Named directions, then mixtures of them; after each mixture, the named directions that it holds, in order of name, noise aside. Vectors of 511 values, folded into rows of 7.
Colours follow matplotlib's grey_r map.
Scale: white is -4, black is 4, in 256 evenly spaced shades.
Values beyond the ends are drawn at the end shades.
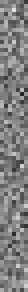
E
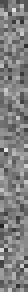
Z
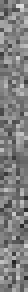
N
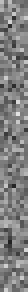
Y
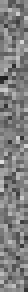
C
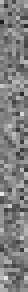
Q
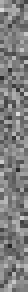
C, E, Y.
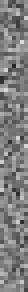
C.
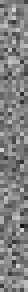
E, N.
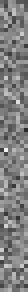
Y, Z.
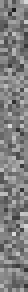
E, Q.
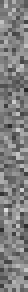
E, Q.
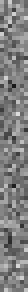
N, Y.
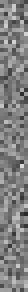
E.
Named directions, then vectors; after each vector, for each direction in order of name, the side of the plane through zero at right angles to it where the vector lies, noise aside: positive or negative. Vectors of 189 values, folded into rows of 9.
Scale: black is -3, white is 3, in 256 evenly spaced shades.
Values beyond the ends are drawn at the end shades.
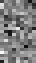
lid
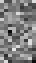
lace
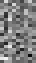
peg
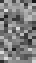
negative, positive, positive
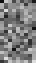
negative, positive, positive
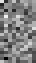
positive, negative, negative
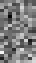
negative, positive, negative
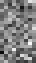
positive, negative, positive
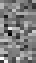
positive, positive, positive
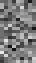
negative, positive, negative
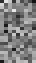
negative, positive, positive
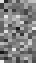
positive, negative, negative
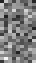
negative, positive, positive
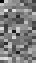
negative, positive, positive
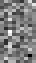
negative, negative, positive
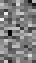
positive, positive, negative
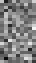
positive, negative, negative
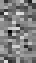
positive, positive, negative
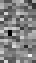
positive, positive, negative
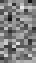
negative, positive, negative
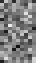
negative, positive, positive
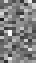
negative, negative, positive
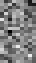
positive, positive, negative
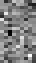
positive, positive, negative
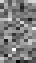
positive, negative, positive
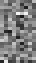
positive, positive, positive
